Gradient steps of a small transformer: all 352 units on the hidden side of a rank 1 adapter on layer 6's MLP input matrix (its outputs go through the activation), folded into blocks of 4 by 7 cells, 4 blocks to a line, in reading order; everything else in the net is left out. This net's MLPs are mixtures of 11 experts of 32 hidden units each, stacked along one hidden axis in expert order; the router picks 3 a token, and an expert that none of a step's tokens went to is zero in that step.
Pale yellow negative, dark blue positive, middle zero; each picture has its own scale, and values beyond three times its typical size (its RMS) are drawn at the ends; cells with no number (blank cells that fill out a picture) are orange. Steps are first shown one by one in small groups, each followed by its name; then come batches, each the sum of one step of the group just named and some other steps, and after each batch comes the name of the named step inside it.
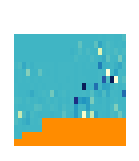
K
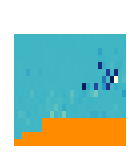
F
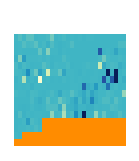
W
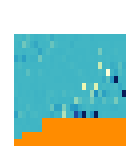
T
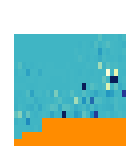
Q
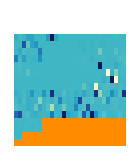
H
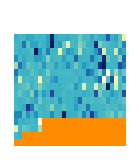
H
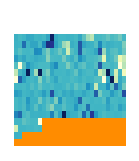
H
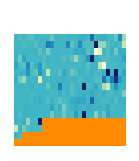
W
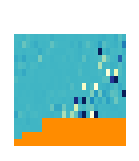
T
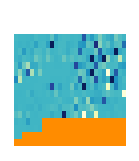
Q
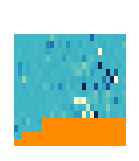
F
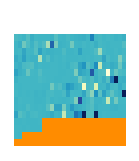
T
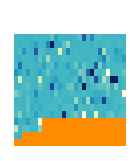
Q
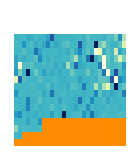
H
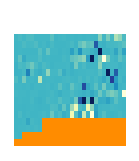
W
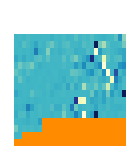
T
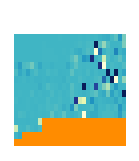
F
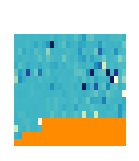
F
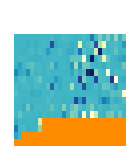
K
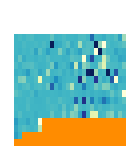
W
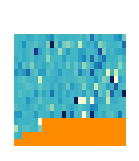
H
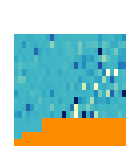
H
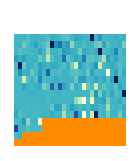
T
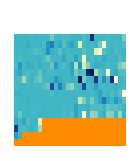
K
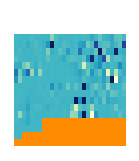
K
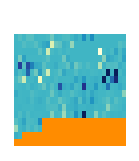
W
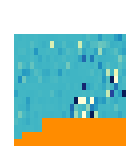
K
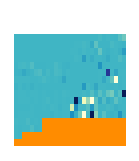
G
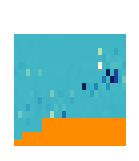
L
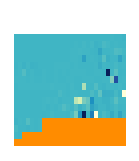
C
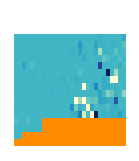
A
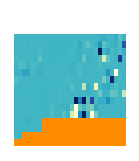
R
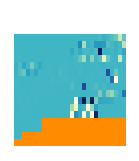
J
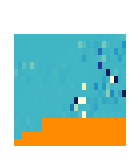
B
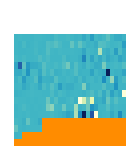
C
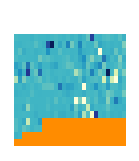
A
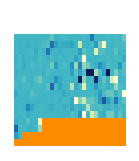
A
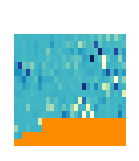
J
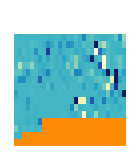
B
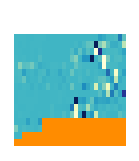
R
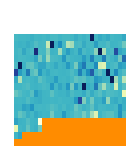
L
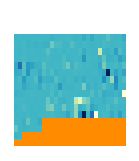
C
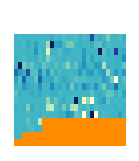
G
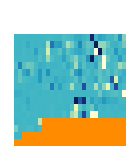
R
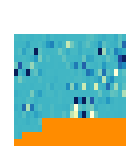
R
